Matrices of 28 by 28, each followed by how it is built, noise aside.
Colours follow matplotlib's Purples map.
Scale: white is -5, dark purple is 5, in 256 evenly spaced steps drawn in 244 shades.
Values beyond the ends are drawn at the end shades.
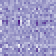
low rank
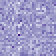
low rank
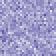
noise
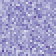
noise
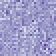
block diagonal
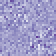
block diagonal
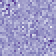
block diagonal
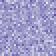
noise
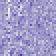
uneven columns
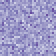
noise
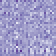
low rank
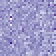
uneven columns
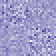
block diagonal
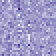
uneven columns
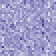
uneven columns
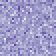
noise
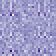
low rank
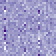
uneven columns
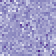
block diagonal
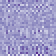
low rank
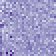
uneven columns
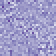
block diagonal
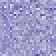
low rank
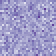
noise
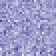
low rank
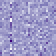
uneven columns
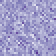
Toeplitz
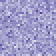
noise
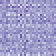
low rank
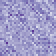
Toeplitz
